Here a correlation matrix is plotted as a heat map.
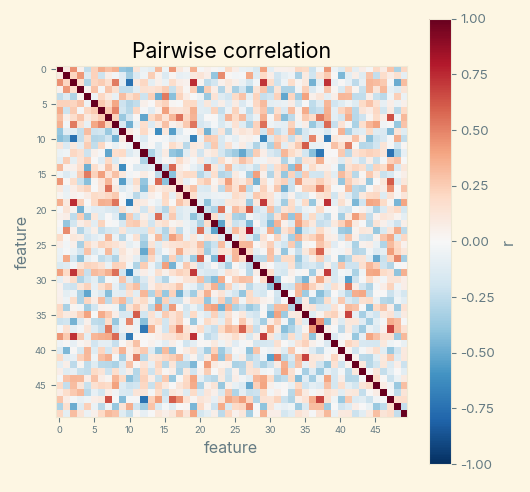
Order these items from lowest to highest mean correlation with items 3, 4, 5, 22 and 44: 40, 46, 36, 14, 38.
36, 14, 46, 40, 38
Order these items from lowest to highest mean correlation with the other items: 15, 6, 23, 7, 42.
42, 23, 15, 6, 7
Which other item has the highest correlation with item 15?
4
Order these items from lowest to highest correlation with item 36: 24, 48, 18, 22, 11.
11, 18, 22, 24, 48
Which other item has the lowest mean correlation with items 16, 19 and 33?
10
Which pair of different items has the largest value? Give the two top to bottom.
23, 27
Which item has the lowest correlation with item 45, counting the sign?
27
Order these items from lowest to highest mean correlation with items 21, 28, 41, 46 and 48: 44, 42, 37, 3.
44, 37, 42, 3
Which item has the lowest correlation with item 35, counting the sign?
30
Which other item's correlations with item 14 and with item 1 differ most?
34
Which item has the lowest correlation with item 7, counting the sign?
12
